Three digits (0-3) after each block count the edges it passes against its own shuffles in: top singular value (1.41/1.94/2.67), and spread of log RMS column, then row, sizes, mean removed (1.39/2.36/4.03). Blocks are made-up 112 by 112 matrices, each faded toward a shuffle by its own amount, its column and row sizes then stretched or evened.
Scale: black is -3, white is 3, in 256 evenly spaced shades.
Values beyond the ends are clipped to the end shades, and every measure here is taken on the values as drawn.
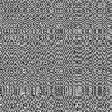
3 0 0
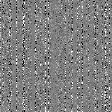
0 3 0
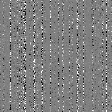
2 3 0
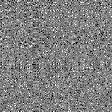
2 0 1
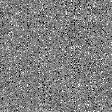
1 2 0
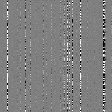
3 3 0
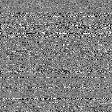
1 0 3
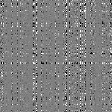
3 3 2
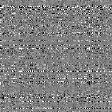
2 2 3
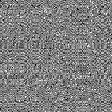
3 0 0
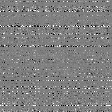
1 1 3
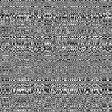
3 0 3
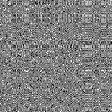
3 0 1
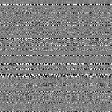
3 1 3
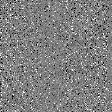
1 2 0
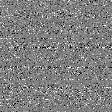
1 0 2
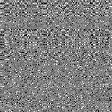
3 0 2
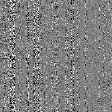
1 3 0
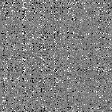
0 2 2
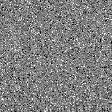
1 1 0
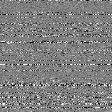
2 0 3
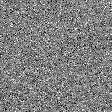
1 0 0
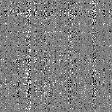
0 3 2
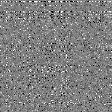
2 1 2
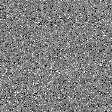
0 0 1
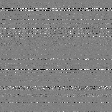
2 0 3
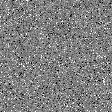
0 0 1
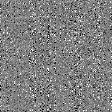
0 2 1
